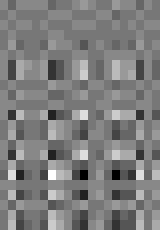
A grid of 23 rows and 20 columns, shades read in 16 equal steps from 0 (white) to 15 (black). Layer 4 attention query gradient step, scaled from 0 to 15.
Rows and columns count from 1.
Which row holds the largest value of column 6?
18
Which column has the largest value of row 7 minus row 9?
7
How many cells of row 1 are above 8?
3
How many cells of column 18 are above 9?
4
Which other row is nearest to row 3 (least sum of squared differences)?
6
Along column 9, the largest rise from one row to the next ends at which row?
19
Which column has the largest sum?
15
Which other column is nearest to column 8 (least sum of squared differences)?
20
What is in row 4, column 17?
8
